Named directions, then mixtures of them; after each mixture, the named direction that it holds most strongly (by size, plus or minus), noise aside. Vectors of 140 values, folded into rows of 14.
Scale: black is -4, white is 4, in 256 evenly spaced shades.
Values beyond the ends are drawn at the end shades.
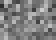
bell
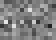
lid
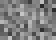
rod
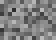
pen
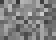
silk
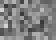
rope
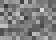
rope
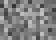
rod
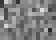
bell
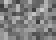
bell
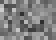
rope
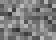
pen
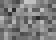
pen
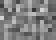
bell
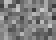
bell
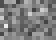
rope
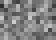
bell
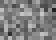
rod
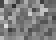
rope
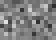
lid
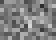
rod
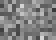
rod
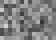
rope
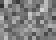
bell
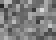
bell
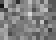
bell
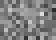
rod
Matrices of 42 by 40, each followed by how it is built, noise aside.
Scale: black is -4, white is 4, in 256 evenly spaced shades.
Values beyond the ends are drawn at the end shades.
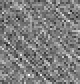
Toeplitz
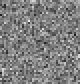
noise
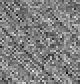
Toeplitz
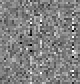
uneven columns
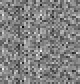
repeating rows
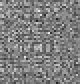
blocks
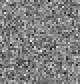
noise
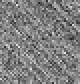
Toeplitz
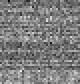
blocks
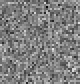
noise
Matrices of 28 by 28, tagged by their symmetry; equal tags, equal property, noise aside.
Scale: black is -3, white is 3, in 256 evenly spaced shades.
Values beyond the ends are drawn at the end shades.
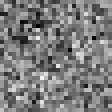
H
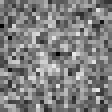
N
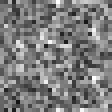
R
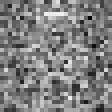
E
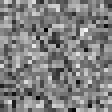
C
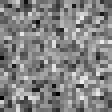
R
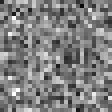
R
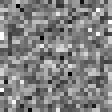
C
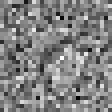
H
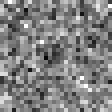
H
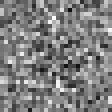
C
